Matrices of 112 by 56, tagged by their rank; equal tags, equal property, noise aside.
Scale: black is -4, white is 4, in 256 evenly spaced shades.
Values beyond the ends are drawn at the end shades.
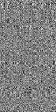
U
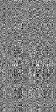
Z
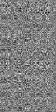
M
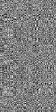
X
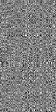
Z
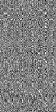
X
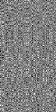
M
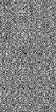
U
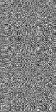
X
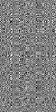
M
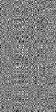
M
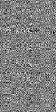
M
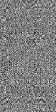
X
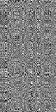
X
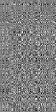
Z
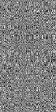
Z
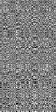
Z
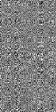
X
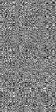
M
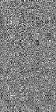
U
